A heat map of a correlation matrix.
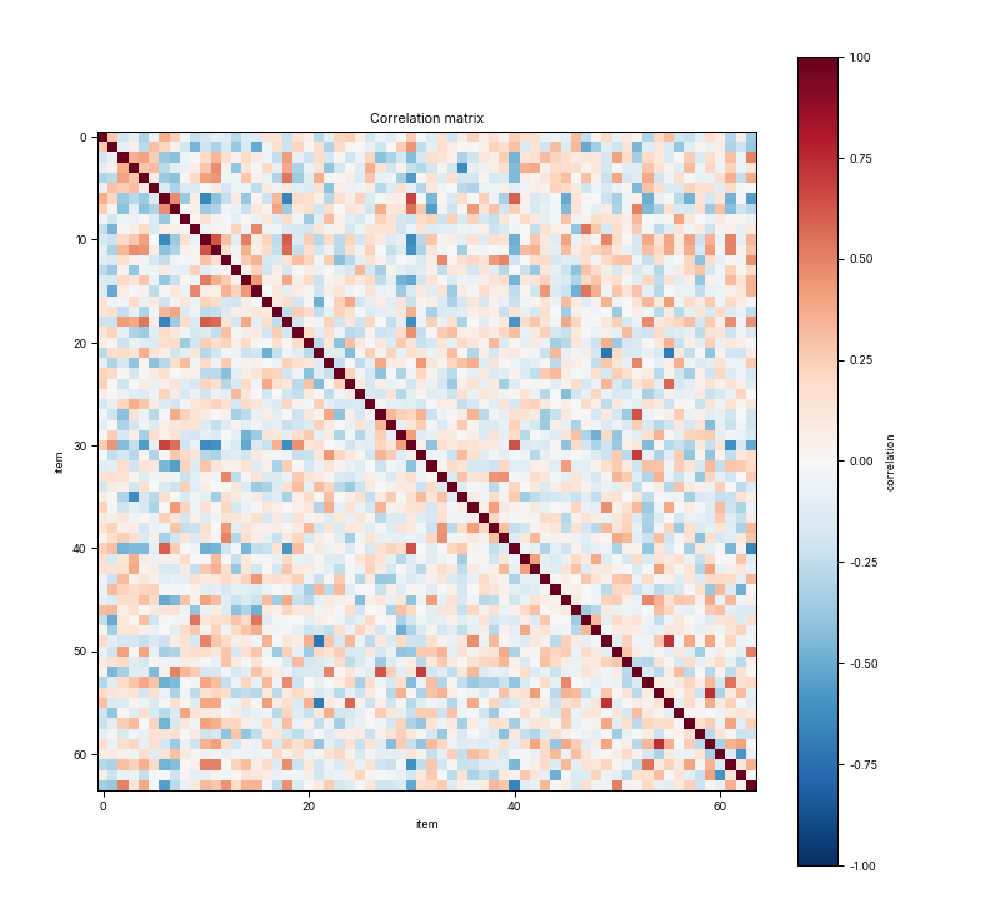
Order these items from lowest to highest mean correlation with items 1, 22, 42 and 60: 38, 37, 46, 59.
59, 37, 38, 46
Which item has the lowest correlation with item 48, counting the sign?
29
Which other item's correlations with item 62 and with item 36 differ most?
60
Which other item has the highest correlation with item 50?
63
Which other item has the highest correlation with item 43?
15
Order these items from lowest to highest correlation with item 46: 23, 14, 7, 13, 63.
13, 14, 63, 23, 7
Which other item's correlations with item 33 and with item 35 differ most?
3
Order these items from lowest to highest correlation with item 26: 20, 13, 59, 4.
13, 20, 59, 4
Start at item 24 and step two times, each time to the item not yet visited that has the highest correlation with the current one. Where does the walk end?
49
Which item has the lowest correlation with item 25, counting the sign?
45
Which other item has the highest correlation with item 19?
30
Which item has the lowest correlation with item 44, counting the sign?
62
